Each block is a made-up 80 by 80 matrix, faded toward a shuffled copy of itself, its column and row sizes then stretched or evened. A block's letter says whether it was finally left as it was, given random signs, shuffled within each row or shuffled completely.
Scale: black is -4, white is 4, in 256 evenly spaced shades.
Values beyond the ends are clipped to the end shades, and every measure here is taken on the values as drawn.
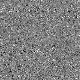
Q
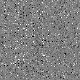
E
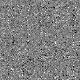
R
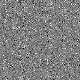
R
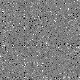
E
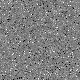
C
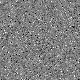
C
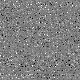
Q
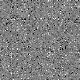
R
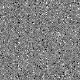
E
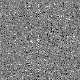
E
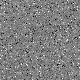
C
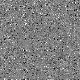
E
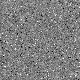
C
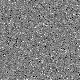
C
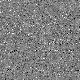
Q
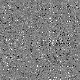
E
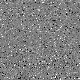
Q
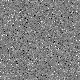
C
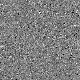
Q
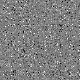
E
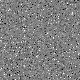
C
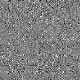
R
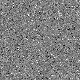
Q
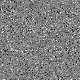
Q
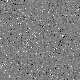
C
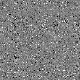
R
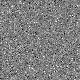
C
